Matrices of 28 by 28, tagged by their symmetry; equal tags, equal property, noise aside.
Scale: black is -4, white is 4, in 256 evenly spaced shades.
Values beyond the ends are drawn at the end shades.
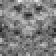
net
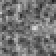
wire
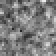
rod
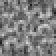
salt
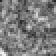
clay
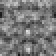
net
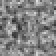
wire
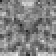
net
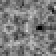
wire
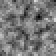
clay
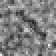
clay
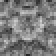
net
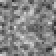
wire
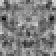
net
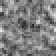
rod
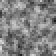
rod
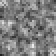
clay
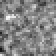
rod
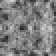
wire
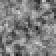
salt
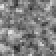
rod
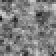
rod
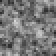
salt
